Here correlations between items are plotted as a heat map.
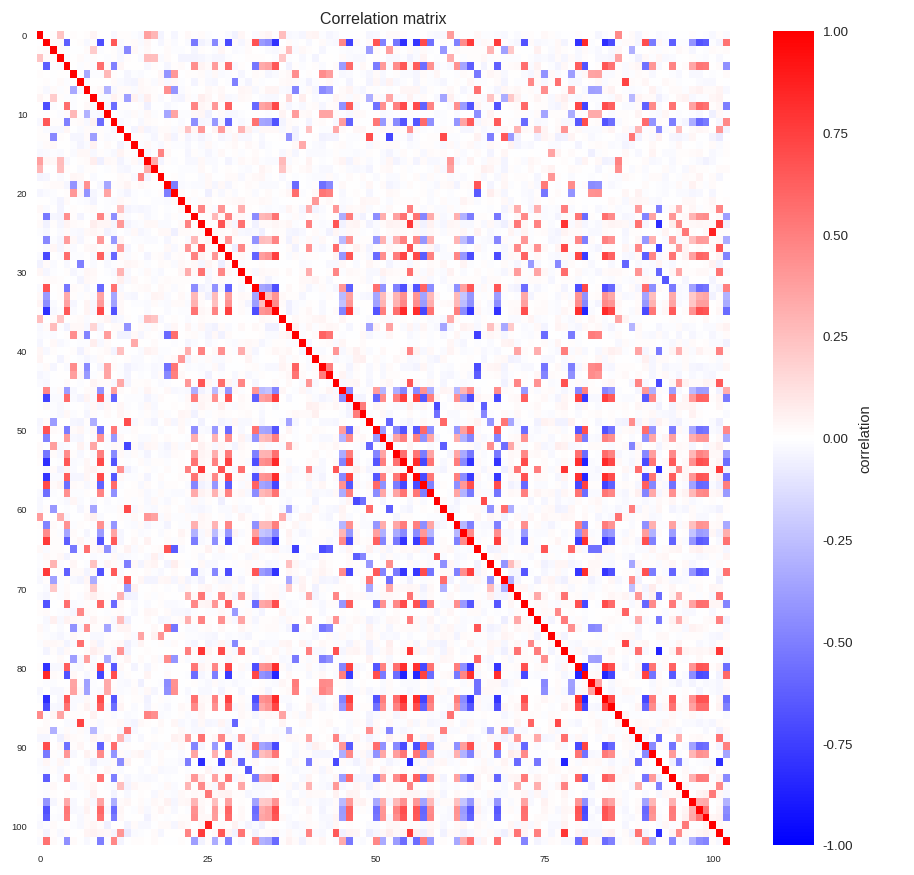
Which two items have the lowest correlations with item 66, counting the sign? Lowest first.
47, 48
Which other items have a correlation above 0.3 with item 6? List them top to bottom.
73, 77, 87
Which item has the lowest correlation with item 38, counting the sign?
65
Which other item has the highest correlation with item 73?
87
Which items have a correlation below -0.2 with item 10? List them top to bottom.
7, 19, 65, 75, 79
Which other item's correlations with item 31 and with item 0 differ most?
93
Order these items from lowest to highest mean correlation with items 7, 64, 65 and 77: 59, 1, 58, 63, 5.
5, 58, 59, 63, 1
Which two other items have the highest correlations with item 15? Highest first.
18, 76
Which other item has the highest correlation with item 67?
52
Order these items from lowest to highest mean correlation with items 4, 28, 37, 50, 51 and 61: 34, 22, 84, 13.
13, 22, 34, 84
